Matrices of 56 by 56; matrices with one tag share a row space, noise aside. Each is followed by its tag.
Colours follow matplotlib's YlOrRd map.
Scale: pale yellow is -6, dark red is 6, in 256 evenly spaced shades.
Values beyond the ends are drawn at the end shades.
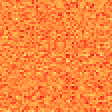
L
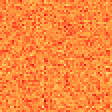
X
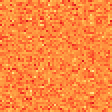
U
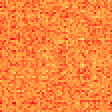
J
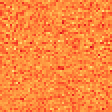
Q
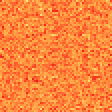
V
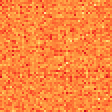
X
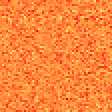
L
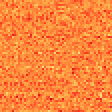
Q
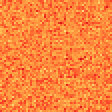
X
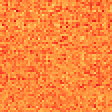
J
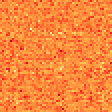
Q
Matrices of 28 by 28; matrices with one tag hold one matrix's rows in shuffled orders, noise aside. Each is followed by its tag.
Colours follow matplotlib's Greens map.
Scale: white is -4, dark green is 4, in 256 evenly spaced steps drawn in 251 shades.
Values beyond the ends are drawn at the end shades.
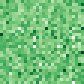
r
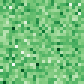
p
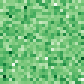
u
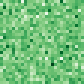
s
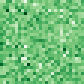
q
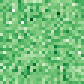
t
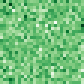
u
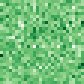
r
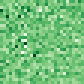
q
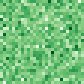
s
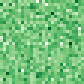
s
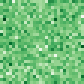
u
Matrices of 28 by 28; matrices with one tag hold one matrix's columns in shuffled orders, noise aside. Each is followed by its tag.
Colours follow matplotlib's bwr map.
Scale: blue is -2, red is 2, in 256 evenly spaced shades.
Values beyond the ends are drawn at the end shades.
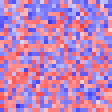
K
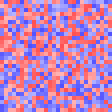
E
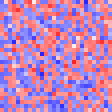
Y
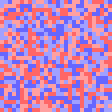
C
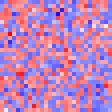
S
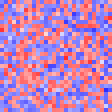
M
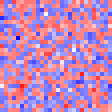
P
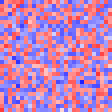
C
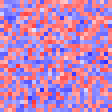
P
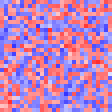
C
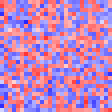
S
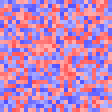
E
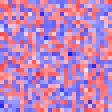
C
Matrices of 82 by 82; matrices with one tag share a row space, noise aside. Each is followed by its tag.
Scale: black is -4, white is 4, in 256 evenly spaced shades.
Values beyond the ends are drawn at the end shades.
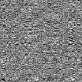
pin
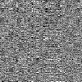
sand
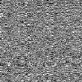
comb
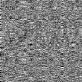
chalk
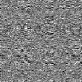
comb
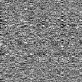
chalk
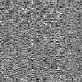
sand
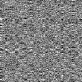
chalk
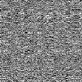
comb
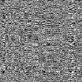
pin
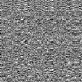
comb
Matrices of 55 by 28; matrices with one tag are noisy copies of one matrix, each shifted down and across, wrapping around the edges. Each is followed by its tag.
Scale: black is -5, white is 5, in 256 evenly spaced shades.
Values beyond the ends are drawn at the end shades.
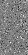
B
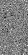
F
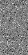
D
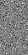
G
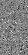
F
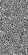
B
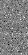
D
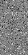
D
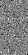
D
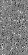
B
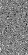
F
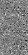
D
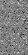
D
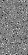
G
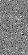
D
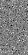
G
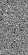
F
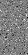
F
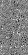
B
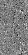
B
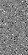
G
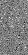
F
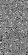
F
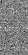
D
